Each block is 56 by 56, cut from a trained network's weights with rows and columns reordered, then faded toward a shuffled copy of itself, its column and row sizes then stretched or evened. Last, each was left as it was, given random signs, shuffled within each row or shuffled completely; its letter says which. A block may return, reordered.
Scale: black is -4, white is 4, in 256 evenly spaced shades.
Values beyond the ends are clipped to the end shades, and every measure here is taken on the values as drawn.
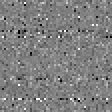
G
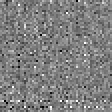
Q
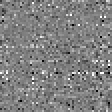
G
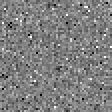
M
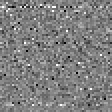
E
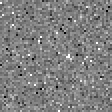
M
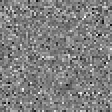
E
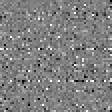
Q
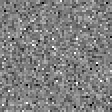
M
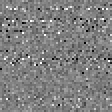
E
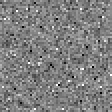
M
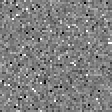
M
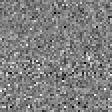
E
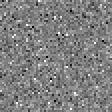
M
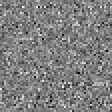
E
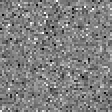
M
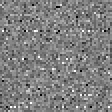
E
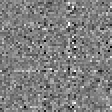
G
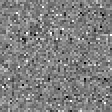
E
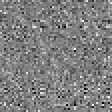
Q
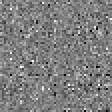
G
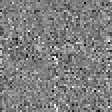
G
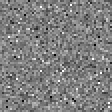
M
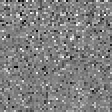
E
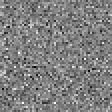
E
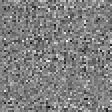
G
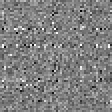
Q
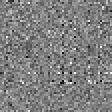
Q
